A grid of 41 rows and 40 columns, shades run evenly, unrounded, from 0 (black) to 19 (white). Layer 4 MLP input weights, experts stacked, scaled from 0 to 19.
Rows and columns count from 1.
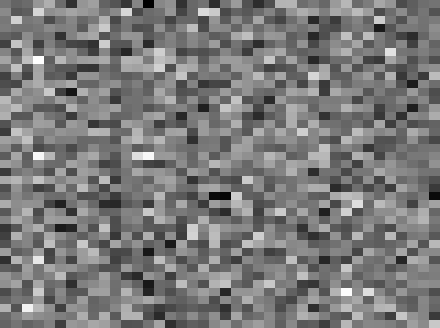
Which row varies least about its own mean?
19
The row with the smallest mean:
6
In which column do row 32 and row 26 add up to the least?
14
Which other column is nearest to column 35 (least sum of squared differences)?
39
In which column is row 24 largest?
8
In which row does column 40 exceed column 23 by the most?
15
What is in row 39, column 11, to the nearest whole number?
10
